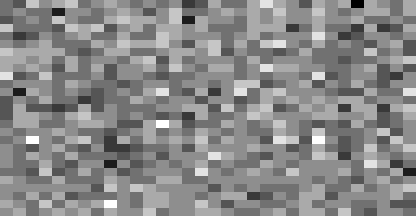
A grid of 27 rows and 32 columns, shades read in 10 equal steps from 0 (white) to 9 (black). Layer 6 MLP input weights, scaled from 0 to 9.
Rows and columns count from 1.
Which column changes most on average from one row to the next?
32
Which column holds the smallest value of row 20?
17
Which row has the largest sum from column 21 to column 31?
4
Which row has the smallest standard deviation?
23
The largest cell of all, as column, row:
28, 1
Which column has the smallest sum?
25
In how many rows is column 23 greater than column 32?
9
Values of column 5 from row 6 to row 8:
5 3 5
